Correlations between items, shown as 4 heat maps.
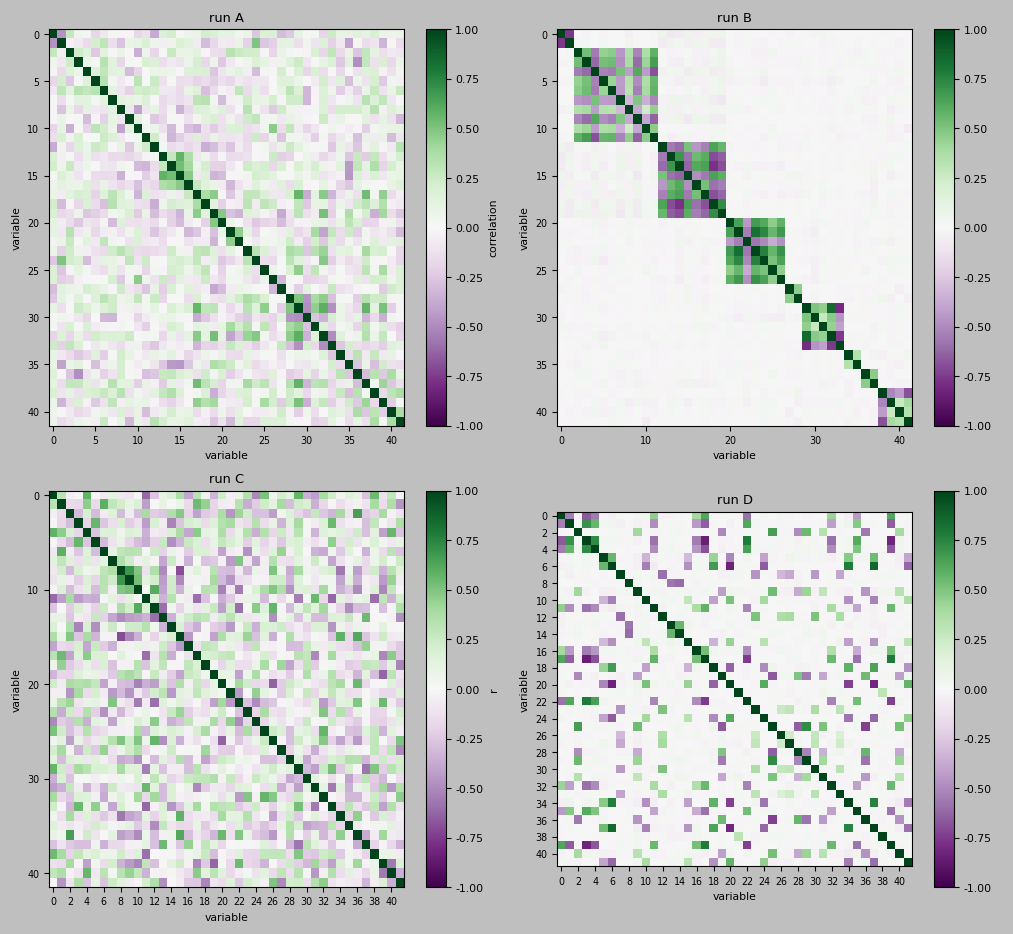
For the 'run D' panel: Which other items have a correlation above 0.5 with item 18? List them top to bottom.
6, 34, 37
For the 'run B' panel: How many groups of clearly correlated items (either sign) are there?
9
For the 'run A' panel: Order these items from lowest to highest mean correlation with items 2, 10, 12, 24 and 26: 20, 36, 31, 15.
20, 36, 31, 15
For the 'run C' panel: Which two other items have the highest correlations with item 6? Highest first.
1, 27
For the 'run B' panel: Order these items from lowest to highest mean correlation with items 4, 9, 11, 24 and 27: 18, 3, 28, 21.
3, 18, 28, 21
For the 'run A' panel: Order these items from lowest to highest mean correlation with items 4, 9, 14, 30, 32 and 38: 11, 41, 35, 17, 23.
35, 11, 41, 17, 23
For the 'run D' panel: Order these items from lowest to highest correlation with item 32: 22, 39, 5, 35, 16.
22, 35, 5, 16, 39
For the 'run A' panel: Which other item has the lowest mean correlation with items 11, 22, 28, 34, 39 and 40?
30
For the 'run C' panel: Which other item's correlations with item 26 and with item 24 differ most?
7
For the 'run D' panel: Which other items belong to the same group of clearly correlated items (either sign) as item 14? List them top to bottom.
8, 13
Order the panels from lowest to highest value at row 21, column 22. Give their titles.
run B, run C, run D, run A
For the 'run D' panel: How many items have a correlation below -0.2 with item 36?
6
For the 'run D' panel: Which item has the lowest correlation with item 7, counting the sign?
12
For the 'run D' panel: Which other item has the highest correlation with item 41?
20
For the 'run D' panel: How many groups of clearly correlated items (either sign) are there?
6
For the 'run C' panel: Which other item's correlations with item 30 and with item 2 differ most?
36
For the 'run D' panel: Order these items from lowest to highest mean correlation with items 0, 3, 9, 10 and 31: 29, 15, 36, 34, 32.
36, 34, 32, 15, 29
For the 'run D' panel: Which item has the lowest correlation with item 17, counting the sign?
3
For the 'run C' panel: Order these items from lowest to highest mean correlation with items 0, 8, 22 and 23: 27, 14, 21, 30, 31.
21, 30, 31, 27, 14
